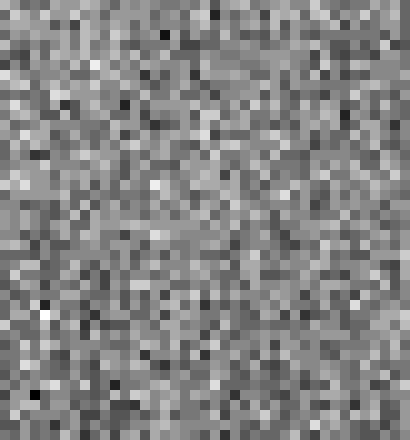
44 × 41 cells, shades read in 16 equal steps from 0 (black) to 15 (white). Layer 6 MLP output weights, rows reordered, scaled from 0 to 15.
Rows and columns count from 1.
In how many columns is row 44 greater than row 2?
11
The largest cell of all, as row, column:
32, 5
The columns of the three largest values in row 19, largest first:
16, 3, 1
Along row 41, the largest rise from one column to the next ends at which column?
15
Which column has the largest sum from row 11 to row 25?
21
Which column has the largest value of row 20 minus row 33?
29
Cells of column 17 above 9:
12
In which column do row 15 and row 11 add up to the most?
2
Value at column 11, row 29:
4
